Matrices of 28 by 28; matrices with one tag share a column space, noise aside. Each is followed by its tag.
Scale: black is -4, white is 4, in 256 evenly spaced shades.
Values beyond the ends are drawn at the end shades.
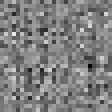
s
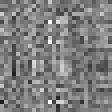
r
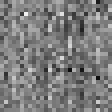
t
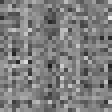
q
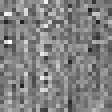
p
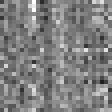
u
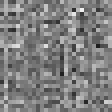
r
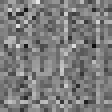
r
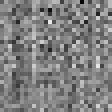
p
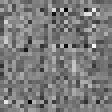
r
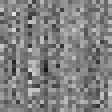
r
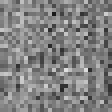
s
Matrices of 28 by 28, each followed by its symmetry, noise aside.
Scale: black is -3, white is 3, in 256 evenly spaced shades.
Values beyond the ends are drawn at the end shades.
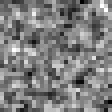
no symmetry.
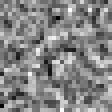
symmetric.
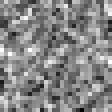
same after a half turn.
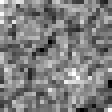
symmetric.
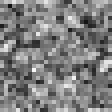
same after a half turn.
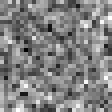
symmetric.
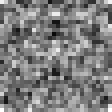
mirrored left to right.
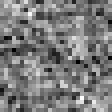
same after a half turn.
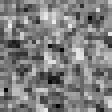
antisymmetric.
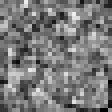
symmetric.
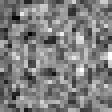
mirrored top to bottom.
